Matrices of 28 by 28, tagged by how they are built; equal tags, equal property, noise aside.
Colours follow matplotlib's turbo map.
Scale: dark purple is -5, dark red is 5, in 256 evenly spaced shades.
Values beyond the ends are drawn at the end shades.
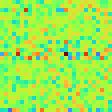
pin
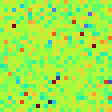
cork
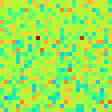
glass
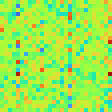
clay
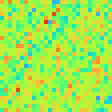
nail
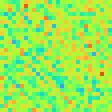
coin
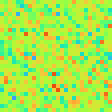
coin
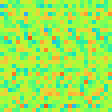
glass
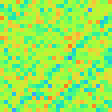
nail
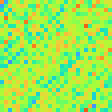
nail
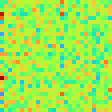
clay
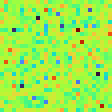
cork
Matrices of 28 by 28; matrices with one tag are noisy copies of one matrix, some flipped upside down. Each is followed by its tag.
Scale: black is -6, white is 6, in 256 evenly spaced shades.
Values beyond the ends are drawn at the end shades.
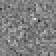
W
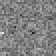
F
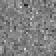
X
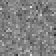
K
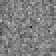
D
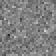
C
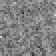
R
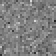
K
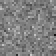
K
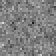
F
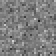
W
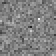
D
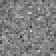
D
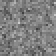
R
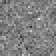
D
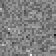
K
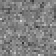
R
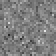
C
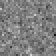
K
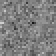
F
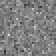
X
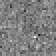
W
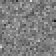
K
